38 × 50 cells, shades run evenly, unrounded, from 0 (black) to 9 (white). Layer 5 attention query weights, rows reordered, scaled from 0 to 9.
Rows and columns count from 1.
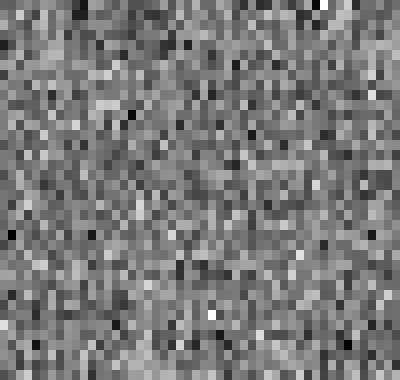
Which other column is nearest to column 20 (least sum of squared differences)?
9
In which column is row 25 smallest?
41
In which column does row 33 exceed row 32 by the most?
1
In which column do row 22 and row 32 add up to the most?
27
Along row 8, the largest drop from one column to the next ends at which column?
48
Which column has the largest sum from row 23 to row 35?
19
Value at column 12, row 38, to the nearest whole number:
2
